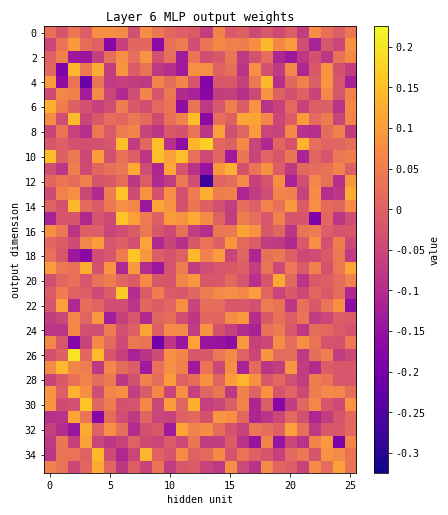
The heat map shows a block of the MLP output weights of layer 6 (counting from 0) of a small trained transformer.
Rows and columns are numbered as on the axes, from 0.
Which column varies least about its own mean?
23
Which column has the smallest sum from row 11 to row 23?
9
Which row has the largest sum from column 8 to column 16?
28
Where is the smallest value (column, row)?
13, 12
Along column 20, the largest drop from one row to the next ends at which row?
2
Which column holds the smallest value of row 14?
8
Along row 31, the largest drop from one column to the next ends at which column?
4
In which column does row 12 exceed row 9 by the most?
11
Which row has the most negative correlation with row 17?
14
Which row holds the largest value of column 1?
27
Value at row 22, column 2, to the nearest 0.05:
-0.1
